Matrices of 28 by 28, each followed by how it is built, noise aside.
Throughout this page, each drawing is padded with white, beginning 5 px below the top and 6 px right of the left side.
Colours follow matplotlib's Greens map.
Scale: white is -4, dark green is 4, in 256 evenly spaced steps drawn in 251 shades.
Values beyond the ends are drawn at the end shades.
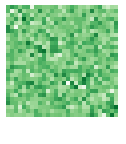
block diagonal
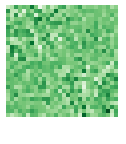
block diagonal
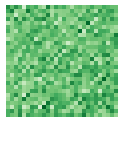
Hankel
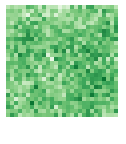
smooth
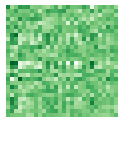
low rank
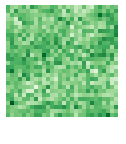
smooth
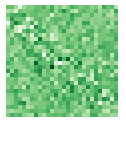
banded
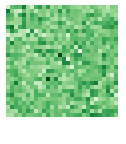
block diagonal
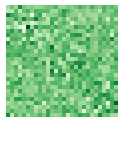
block diagonal
